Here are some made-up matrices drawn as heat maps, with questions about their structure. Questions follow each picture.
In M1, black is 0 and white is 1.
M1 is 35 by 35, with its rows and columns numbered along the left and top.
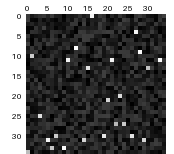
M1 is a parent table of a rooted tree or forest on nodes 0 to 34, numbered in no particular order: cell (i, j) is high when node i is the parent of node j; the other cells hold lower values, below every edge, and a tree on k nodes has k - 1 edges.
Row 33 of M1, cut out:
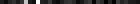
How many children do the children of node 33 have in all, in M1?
1
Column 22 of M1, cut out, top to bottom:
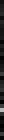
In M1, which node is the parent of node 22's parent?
4
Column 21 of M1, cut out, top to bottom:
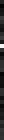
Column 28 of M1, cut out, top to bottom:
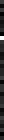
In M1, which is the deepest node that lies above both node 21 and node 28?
11
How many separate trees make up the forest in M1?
11
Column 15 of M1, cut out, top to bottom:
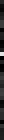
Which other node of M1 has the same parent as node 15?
30
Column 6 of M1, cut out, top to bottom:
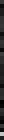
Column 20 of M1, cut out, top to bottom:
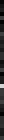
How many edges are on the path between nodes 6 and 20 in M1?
4
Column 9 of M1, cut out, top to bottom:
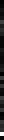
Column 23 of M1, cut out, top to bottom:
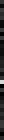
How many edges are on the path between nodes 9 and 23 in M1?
5
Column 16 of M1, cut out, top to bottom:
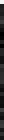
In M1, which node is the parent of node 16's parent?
34
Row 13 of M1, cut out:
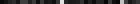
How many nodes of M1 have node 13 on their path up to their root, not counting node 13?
5
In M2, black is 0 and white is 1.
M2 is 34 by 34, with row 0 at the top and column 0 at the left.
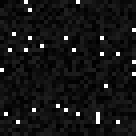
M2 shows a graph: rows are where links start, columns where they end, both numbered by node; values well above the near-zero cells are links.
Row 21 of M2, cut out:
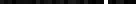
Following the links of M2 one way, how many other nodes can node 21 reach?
2
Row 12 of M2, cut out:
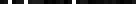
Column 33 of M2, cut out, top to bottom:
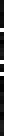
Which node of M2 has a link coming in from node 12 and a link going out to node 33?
node 18
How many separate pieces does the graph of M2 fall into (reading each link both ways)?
9
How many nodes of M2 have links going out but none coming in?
10
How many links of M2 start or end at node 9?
3
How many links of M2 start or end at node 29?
3
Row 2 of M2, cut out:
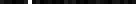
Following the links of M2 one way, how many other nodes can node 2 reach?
2
